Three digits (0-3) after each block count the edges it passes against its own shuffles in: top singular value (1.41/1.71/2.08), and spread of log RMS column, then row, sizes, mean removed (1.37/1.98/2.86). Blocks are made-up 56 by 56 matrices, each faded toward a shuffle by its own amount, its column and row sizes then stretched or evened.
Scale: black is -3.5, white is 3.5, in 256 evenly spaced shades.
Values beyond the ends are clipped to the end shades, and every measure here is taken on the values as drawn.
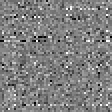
2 1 2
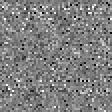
0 0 2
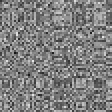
3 0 0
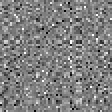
3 1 0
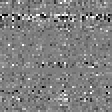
2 1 3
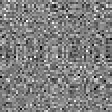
3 0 1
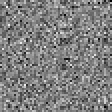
2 1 1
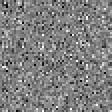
2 1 0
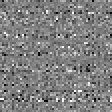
0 2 3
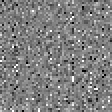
0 2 0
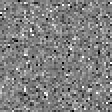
1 1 0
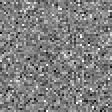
1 0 0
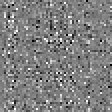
2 2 1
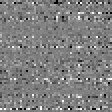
1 1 3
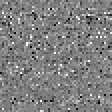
0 0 2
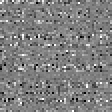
0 1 3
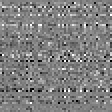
3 2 3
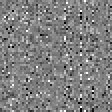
2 2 0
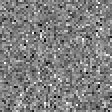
0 1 0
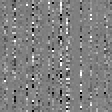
1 3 0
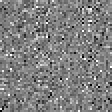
2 1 0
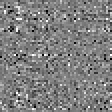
2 2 2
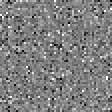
1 1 1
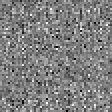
1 2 1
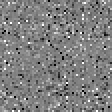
1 1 0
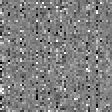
0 3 1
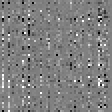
1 3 2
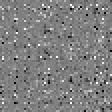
1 2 1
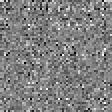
2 1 2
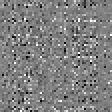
2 3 2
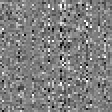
2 3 0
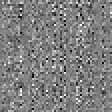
2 3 0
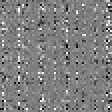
1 3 2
